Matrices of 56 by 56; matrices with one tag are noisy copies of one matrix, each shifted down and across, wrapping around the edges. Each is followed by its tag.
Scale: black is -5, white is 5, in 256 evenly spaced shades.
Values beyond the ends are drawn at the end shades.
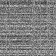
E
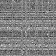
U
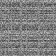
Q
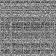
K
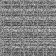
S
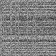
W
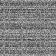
Q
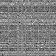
U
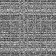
U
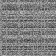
Q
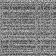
E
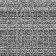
U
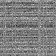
E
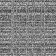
E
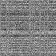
W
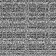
S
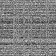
W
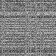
W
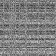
K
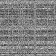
K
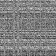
U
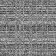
U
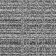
E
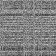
W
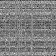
K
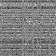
W
